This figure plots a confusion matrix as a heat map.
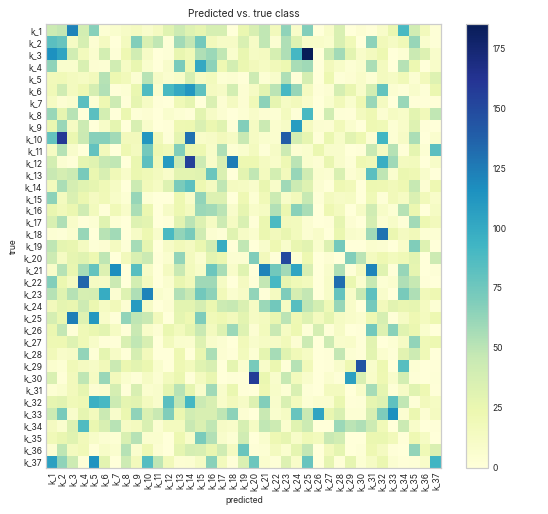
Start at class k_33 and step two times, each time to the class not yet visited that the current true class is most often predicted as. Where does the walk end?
k_31
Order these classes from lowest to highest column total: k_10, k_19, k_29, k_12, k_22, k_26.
k_26, k_29, k_12, k_19, k_22, k_10
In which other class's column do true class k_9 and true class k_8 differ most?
k_24
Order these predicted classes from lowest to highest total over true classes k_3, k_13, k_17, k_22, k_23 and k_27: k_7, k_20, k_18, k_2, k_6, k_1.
k_18, k_7, k_20, k_6, k_2, k_1
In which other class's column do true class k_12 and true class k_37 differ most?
k_14
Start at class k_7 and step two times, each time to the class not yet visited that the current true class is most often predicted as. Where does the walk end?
k_15
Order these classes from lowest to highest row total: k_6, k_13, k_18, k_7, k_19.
k_7, k_19, k_18, k_13, k_6
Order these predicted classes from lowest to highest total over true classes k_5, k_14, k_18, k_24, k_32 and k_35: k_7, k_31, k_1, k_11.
k_11, k_1, k_7, k_31
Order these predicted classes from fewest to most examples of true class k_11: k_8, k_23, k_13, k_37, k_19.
k_19, k_8, k_23, k_13, k_37
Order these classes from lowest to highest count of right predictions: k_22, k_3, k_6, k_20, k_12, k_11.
k_11, k_3, k_6, k_20, k_22, k_12
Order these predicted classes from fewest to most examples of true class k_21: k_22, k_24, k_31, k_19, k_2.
k_19, k_2, k_22, k_24, k_31
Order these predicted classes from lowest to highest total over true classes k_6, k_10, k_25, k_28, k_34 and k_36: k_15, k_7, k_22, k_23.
k_7, k_22, k_15, k_23
